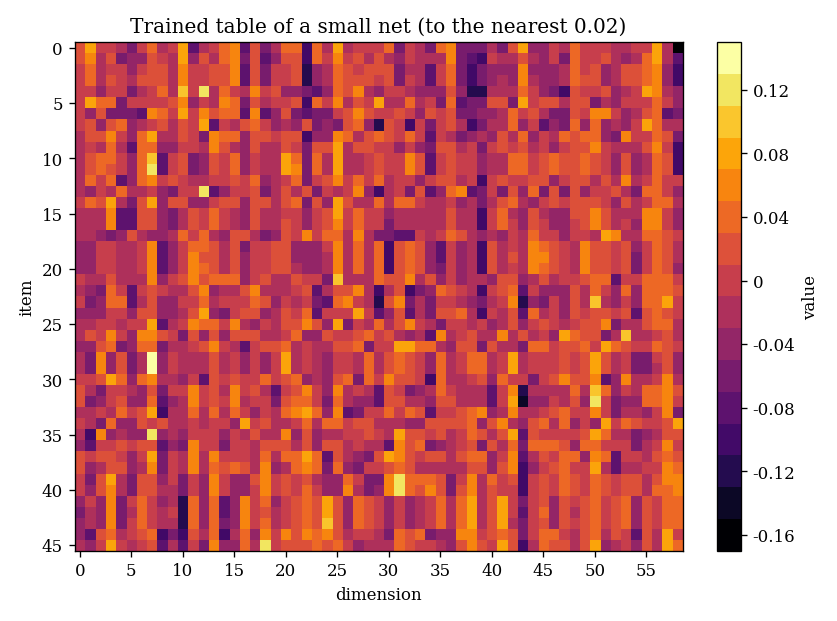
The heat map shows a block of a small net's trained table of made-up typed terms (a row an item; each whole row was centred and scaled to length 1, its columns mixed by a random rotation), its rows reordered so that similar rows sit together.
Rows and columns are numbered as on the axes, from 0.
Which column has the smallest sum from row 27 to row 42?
43
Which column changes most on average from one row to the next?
32
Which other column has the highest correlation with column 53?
6
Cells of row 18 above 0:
23
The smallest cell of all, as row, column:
0, 58
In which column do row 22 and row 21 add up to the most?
25
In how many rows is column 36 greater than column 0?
28
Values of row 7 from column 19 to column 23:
-0.04 -0.02 -0.04 0.02 -0.06
